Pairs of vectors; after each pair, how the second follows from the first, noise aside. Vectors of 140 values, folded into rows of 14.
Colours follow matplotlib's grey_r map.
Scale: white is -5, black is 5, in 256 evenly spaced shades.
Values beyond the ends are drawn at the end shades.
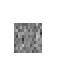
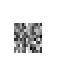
wrapped around, scaled up.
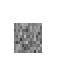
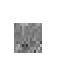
partly zeroed.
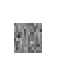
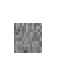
wrapped around, shrunk.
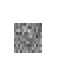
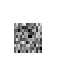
negated, scaled up.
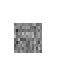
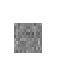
negated, shrunk.
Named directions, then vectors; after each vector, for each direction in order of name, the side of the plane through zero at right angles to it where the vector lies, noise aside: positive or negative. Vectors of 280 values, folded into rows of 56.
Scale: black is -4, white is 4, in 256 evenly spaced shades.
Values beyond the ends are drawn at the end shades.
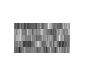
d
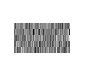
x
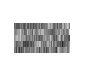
positive, negative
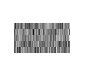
positive, positive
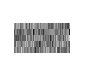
negative, positive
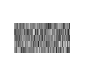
negative, negative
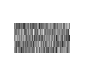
positive, negative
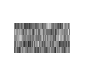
positive, positive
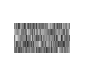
positive, negative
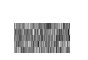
negative, negative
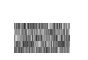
positive, negative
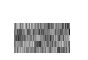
negative, positive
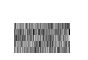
negative, positive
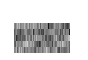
negative, positive
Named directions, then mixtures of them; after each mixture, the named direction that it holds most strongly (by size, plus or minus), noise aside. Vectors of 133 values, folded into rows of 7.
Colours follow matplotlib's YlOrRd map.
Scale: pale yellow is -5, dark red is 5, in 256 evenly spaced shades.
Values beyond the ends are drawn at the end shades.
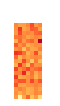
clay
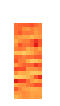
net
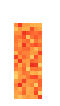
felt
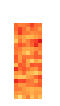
net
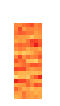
net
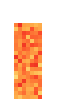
felt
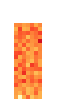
clay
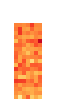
clay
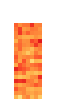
net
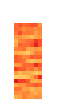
net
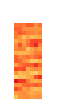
net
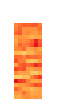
net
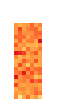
clay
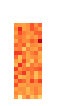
clay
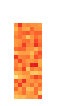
felt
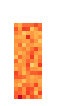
felt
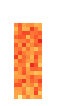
felt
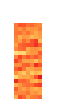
net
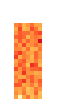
clay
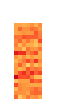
net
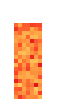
felt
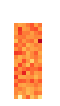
clay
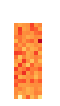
clay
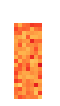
felt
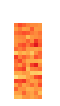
net
